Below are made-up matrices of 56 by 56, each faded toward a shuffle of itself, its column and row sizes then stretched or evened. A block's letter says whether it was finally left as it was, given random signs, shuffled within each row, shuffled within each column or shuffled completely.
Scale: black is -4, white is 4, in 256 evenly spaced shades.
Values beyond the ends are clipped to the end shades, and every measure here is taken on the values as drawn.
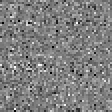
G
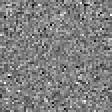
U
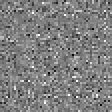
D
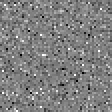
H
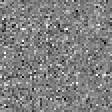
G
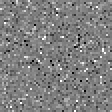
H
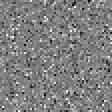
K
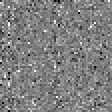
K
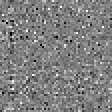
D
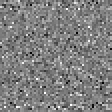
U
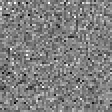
U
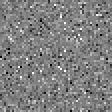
H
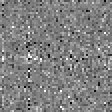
G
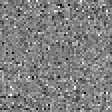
U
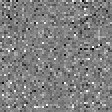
D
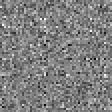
D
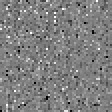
K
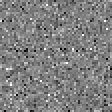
U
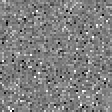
H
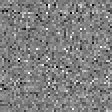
D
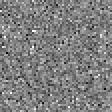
H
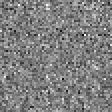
U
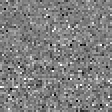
U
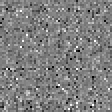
D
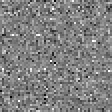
G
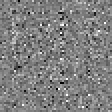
G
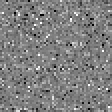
U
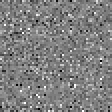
G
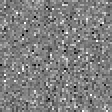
K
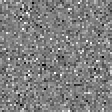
H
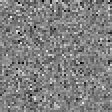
G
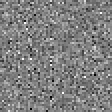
K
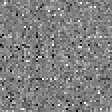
G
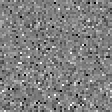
U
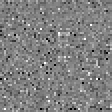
U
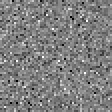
H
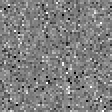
K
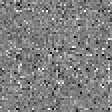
D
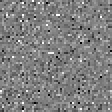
G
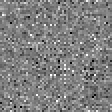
D
